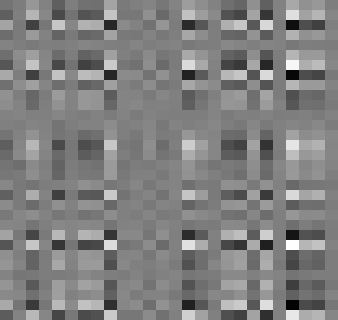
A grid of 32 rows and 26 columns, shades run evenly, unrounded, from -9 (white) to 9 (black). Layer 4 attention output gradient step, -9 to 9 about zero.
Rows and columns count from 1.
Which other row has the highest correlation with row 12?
30
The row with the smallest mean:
25
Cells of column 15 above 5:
4
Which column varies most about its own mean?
23
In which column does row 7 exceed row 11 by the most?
21
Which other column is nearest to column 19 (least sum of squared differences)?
7
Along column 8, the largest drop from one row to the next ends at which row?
8
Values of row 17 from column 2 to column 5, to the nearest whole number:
1 -1 0 2
